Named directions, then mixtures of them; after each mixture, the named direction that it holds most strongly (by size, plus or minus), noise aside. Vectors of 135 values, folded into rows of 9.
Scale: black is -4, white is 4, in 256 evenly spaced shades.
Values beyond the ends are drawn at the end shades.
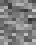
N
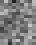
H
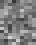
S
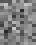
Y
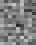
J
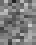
H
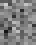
Y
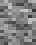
N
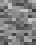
N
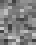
S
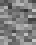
N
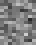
N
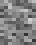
N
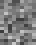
S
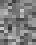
S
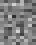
J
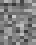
J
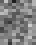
H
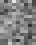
H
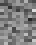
N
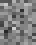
Y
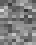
N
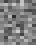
J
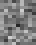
J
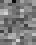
S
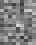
J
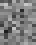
Y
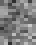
H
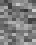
N
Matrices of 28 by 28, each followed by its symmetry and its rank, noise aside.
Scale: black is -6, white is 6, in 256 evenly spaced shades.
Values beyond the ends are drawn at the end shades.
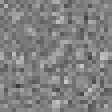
symmetric, rank eight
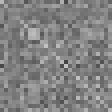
symmetric, rank four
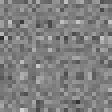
no symmetry, rank four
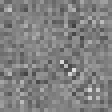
symmetric, rank six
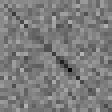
symmetric, rank eight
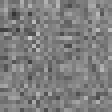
no symmetry, rank six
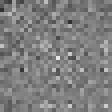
symmetric, rank six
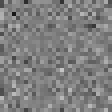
no symmetry, rank four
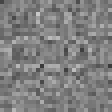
no symmetry, rank four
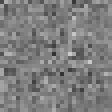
no symmetry, rank six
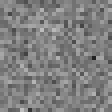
no symmetry, rank eight
